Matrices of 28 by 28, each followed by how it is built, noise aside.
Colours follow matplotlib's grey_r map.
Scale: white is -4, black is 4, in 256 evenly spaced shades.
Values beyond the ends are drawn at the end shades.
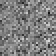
repeating rows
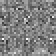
repeating columns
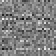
low rank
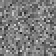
repeating columns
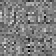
low rank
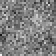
smooth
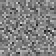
repeating columns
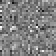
low rank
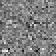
uneven rows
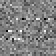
uneven rows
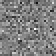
low rank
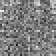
blocks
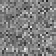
low rank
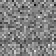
repeating columns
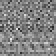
repeating columns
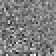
lower triangular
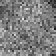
smooth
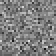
repeating columns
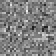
low rank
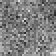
smooth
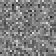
repeating columns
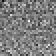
repeating columns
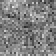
smooth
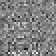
low rank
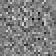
low rank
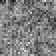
smooth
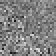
lower triangular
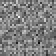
repeating columns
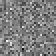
repeating rows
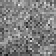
smooth
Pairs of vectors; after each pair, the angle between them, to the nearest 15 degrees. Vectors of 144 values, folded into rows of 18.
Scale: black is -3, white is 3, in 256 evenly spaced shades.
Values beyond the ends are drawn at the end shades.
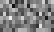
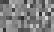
135 degrees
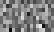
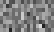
15 degrees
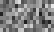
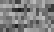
135 degrees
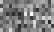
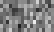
45 degrees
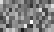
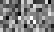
105 degrees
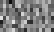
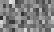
150 degrees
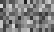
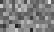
45 degrees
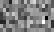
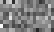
90 degrees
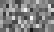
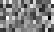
75 degrees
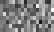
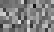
60 degrees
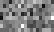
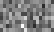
45 degrees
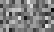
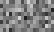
15 degrees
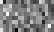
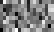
150 degrees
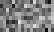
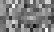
150 degrees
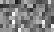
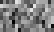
165 degrees
